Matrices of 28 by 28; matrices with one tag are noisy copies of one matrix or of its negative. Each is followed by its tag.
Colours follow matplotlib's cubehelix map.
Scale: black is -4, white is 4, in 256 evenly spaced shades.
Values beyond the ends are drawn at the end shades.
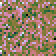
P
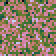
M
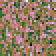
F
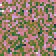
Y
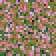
F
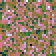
F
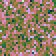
M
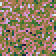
Y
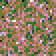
M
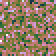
M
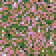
F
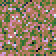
P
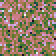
Y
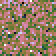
P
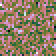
Y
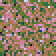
F
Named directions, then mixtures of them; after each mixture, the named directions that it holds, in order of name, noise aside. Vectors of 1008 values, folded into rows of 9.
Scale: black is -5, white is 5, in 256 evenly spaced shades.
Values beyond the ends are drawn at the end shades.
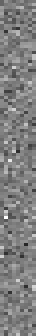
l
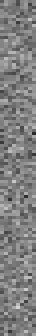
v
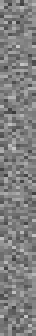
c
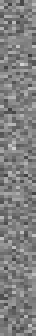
c.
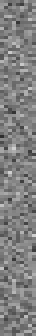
c, v.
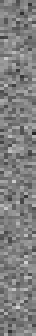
v.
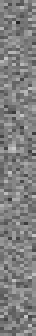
c, v.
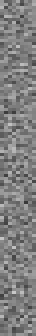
c.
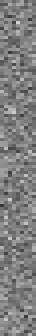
c, l, v.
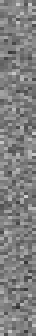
v.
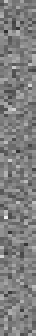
c, l.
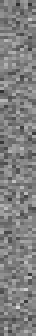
v.
